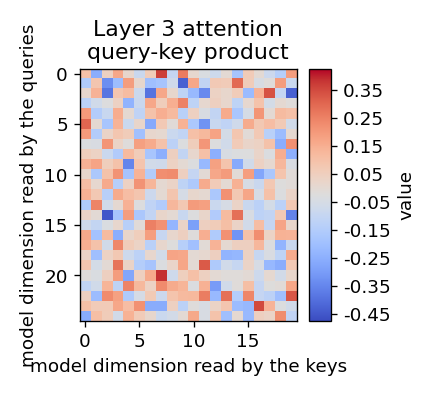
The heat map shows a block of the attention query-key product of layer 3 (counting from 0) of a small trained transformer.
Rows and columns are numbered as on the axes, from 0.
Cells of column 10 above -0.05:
18
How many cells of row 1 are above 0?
9
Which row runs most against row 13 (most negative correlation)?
15
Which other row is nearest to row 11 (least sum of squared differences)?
7
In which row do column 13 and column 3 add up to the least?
24
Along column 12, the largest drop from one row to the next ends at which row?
21
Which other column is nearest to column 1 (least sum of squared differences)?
17
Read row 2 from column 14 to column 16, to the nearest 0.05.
0.05 -0.2 0.15
